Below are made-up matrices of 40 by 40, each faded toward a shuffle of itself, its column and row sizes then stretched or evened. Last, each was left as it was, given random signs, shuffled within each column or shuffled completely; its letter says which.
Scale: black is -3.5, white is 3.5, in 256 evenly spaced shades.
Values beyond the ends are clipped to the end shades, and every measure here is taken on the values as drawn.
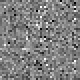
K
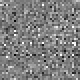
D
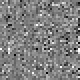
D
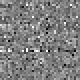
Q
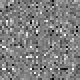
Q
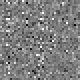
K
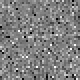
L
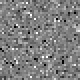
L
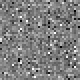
K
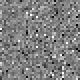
K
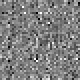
Q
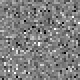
L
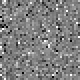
K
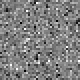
K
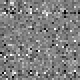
D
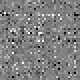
D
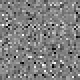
Q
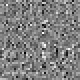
Q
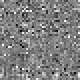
Q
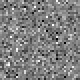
K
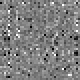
Q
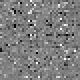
D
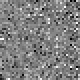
D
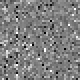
K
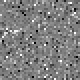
L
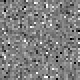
K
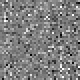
K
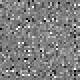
D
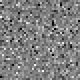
L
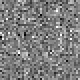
D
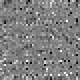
Q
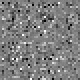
D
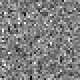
K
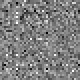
D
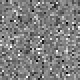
K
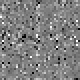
D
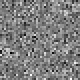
D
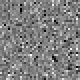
K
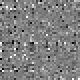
Q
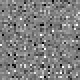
Q
